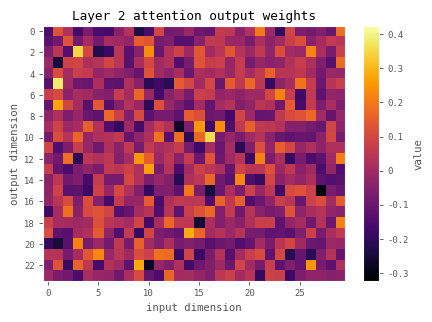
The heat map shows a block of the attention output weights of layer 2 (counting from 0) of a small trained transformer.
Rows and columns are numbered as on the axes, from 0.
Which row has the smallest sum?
20
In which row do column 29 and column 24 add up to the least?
21
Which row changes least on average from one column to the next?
4
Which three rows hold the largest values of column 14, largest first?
19, 15, 8
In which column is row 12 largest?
9
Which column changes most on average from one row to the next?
10
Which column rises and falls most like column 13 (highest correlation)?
18
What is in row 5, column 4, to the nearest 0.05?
-0.1
